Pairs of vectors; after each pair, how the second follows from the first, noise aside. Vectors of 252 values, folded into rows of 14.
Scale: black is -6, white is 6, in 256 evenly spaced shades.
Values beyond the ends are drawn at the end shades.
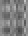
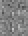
reversed, partly zeroed.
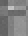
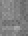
reversed, shrunk.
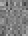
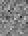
shuffled.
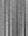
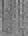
reversed, shrunk.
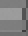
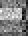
scaled up.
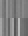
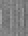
wrapped around, shrunk.
